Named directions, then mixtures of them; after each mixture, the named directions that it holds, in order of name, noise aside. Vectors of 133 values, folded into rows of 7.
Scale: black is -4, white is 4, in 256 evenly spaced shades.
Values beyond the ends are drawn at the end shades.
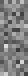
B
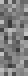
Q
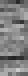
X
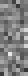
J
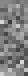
B, Q, X.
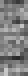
X.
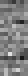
J, X.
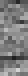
X.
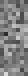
B, J, X.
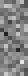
B, J, Q.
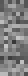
B, X.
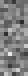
J, Q, X.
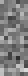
J, Q, X.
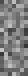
J, Q.
